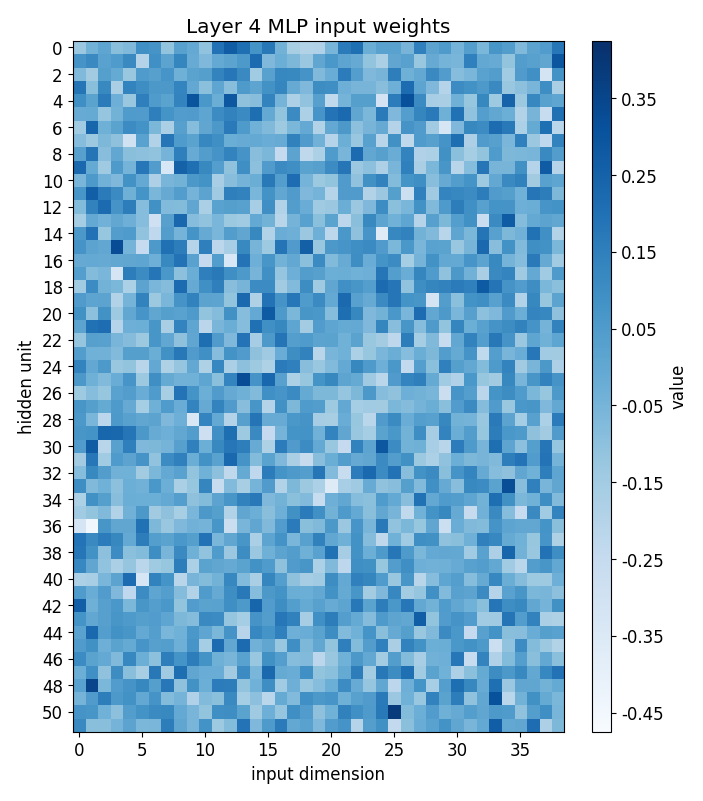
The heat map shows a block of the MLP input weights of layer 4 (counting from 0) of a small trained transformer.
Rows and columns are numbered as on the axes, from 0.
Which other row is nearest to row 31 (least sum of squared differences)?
8
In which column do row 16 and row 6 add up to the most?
33
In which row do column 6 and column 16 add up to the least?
13
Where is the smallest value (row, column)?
36, 1
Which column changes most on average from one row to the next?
24
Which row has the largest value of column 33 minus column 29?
6
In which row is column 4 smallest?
7
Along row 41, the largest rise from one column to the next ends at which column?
5
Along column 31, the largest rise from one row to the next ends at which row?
45
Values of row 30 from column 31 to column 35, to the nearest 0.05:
0.05 -0.05 0.2 0 -0.1
